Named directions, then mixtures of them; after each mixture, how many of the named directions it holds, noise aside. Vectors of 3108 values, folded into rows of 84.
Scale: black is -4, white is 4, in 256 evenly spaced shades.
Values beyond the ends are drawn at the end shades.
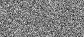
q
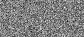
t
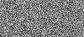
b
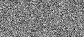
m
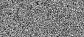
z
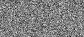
one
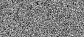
one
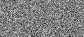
four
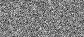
three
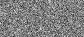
two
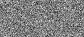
three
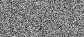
two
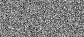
one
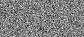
two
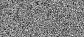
one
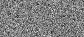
three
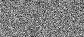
two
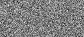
one
